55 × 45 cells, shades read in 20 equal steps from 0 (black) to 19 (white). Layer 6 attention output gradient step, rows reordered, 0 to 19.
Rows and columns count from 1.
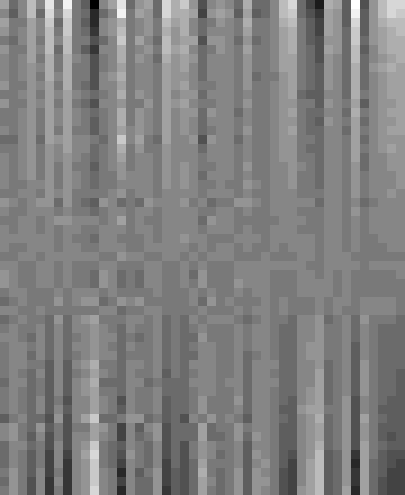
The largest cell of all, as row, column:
1, 40
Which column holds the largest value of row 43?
11
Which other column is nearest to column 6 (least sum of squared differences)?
8
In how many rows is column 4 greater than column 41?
29
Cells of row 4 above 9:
29
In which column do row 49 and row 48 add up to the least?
14
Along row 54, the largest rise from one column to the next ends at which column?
41
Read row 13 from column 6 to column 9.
12 10 12 10
